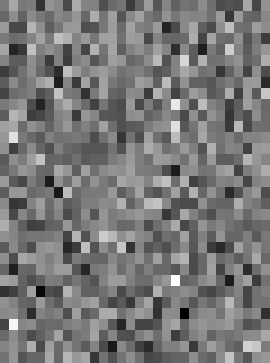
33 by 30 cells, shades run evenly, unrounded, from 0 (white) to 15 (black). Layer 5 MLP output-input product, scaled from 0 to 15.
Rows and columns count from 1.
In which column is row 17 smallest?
19
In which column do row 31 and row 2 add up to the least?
11
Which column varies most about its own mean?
20
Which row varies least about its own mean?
2
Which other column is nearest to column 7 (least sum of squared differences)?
30
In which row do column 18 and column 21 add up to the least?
6
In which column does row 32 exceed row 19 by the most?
17
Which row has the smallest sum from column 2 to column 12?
4
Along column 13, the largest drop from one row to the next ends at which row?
29
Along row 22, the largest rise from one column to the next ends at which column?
10
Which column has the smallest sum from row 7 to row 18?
8
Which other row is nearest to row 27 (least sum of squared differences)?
7
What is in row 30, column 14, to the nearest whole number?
13
